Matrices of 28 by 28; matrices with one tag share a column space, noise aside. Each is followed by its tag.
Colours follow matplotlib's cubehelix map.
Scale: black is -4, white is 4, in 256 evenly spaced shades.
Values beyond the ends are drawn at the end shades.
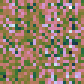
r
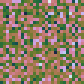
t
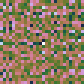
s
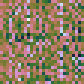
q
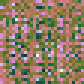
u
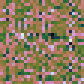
q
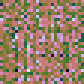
u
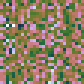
r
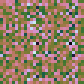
s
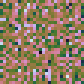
r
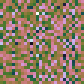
s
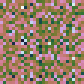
s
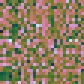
r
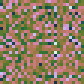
s
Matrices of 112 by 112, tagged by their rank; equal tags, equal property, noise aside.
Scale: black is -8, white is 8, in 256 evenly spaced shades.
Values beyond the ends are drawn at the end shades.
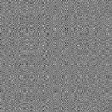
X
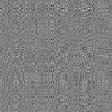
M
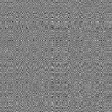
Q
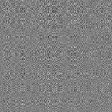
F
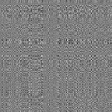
M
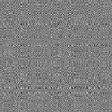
M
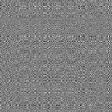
Q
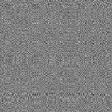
F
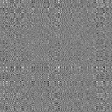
Q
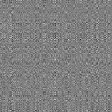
M
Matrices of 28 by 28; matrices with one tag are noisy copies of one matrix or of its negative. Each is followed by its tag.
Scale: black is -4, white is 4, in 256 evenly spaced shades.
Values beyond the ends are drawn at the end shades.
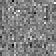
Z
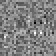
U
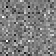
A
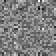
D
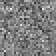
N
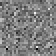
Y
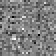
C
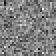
N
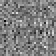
U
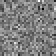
D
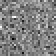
C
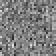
Z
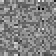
D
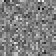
D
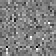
Y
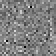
A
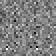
Y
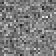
N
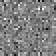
D
